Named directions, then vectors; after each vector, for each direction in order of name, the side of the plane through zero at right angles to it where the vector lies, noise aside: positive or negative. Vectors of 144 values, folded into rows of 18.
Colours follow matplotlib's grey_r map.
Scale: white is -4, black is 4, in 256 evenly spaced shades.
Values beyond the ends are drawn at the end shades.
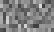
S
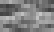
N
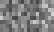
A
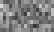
positive, negative, positive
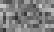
positive, negative, positive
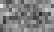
positive, negative, positive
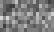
positive, positive, positive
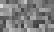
negative, negative, positive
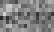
negative, negative, negative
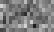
positive, negative, positive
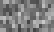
positive, positive, negative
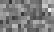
positive, negative, negative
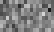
negative, positive, positive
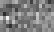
positive, positive, positive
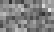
positive, negative, negative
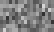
positive, negative, negative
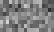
negative, positive, positive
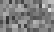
positive, negative, negative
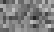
positive, negative, positive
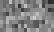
negative, positive, positive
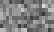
positive, negative, negative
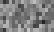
negative, negative, positive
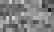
negative, positive, positive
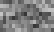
positive, negative, positive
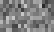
negative, positive, positive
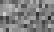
negative, negative, negative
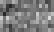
positive, positive, positive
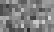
positive, positive, negative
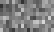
positive, positive, negative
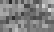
positive, negative, negative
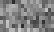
negative, negative, positive
